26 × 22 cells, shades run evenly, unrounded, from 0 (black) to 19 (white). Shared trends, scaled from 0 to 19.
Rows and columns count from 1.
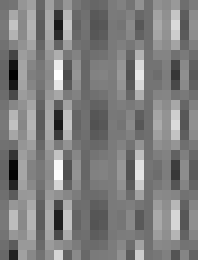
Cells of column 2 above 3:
19
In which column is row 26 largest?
7
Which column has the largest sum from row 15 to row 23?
16
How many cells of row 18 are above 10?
7
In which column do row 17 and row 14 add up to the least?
2
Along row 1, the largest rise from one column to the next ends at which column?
6
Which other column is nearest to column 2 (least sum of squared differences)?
20
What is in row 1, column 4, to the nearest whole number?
12
